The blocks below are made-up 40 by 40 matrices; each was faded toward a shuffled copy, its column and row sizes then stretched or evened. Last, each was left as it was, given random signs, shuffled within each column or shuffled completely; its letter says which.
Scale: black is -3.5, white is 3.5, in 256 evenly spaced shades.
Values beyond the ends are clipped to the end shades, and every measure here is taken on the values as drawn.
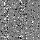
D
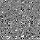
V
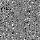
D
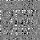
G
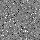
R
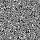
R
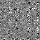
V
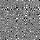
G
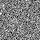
R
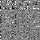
V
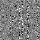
D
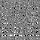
V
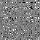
V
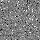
R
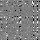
G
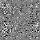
V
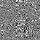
V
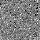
D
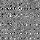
V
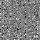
D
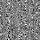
D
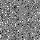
D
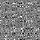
G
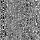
D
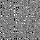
V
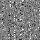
D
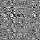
G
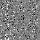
D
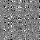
G
